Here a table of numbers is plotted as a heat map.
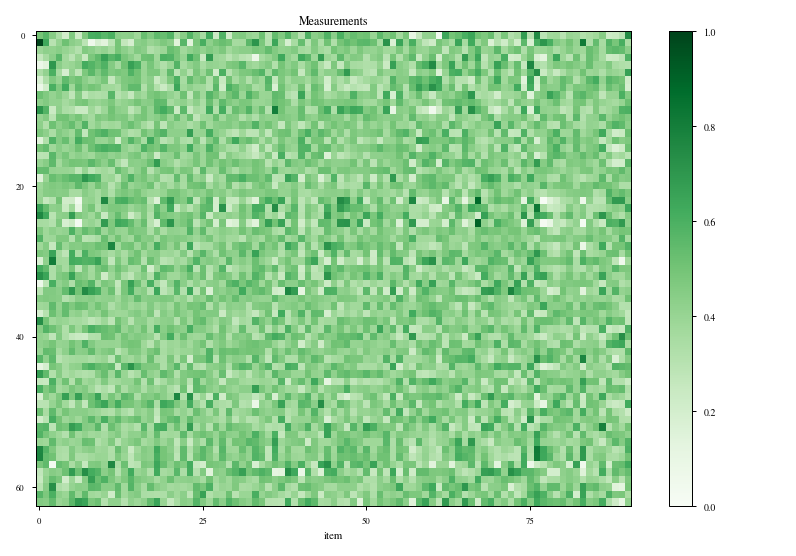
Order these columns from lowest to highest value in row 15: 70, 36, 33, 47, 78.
33, 70, 47, 36, 78
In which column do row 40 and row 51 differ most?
89
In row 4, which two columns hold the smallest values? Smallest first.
0, 1
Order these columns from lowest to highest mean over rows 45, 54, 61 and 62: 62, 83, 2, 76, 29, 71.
71, 29, 62, 2, 83, 76
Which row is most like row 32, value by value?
24
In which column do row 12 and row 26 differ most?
23
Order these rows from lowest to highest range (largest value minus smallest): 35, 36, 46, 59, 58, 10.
35, 36, 59, 46, 58, 10
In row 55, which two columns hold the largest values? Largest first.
76, 0
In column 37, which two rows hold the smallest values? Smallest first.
58, 34
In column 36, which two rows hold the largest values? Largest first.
10, 23
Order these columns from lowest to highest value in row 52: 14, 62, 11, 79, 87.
87, 14, 79, 11, 62
